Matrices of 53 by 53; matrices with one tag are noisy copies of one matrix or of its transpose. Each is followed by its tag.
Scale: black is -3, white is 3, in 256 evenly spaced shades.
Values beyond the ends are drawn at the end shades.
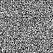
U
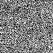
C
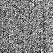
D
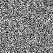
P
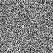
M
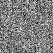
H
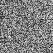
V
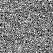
H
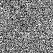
U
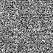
U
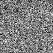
C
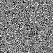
M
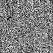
C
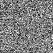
C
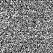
U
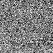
D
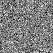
C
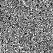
V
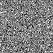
U
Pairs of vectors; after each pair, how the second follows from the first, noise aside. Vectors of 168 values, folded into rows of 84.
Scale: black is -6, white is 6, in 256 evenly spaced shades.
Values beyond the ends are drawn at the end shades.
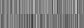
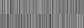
wrapped around, negated, shrunk.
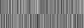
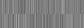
wrapped around, negated, shrunk.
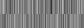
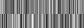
reversed, negated, scaled up.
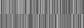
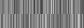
shuffled.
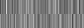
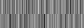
shuffled.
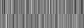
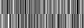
reversed, negated, scaled up.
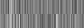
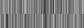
wrapped around, negated.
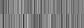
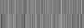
wrapped around, negated, shrunk.
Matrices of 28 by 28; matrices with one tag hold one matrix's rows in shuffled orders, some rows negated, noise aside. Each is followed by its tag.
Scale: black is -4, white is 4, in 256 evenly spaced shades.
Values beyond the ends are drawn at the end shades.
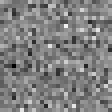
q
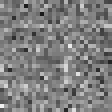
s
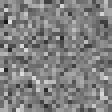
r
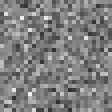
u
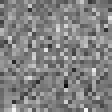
q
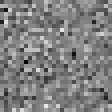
r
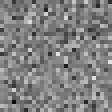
q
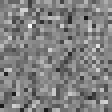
u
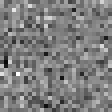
r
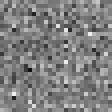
q
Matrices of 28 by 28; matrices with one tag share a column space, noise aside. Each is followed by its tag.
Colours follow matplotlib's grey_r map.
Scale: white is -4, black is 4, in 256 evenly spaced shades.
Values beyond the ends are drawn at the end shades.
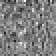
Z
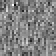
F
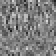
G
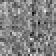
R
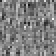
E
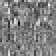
E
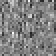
Z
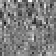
E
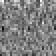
G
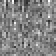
Z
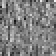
E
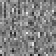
R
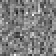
R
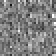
Z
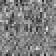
G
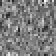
G
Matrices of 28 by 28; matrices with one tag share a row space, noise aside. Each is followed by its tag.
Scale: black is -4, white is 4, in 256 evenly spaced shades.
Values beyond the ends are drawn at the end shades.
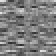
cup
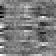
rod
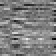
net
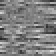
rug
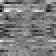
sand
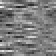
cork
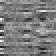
rod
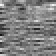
rug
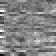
rug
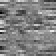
rug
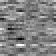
cup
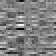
cup
